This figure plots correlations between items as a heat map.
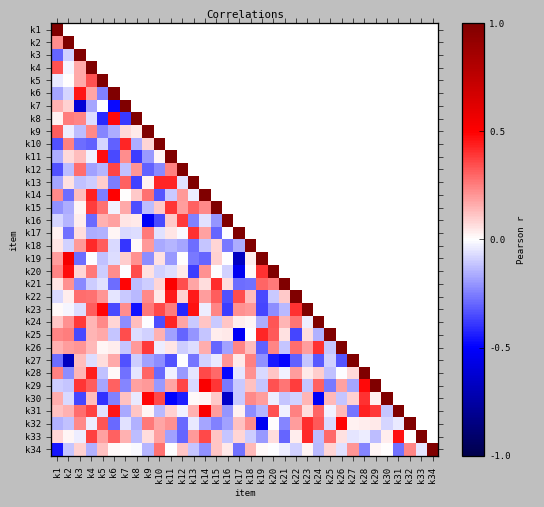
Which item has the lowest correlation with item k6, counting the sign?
k7
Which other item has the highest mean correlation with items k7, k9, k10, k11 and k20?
k21
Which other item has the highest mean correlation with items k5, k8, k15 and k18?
k4
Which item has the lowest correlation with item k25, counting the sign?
k17
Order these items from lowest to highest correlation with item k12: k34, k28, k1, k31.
k1, k28, k31, k34
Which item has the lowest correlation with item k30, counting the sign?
k16
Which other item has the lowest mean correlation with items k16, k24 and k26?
k30
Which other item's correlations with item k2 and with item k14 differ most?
k19
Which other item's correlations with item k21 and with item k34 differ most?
k27
